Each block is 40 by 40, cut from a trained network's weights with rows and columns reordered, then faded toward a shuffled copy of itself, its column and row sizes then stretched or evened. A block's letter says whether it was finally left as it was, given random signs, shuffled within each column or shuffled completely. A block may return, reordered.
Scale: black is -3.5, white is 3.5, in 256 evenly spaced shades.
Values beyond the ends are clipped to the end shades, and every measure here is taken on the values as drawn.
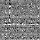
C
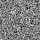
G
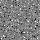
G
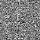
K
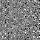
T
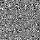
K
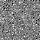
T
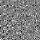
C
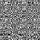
C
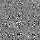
K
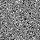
G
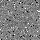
G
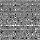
C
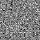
K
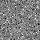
G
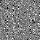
T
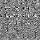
K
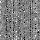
T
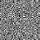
C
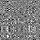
C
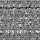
C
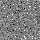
G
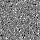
G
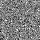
G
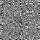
C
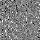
T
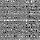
C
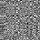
C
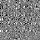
C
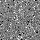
G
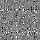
K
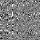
C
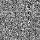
T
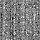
C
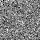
G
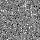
G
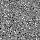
G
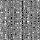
C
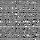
C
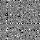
K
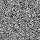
G
